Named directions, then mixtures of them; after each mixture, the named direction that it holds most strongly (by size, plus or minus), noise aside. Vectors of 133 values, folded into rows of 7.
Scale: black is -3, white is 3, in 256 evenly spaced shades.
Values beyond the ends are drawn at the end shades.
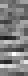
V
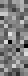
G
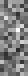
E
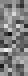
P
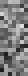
E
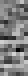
V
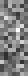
E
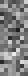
E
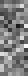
P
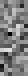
P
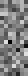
G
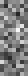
E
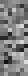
V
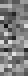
P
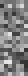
P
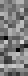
G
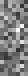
E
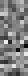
G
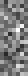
E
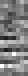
V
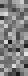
G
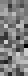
P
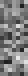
P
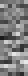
V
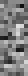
V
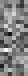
P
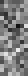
E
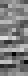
V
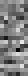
V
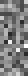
G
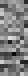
V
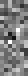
G
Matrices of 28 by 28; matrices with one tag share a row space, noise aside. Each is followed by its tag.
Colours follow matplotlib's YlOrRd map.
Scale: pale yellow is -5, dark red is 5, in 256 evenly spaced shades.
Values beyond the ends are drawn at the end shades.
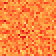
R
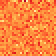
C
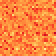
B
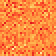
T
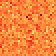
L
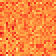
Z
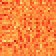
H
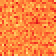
B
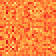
Z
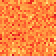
L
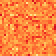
B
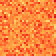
R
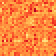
B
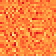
Z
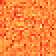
T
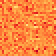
B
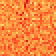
C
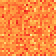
C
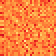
C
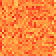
B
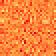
C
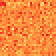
T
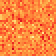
T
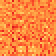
T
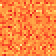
H
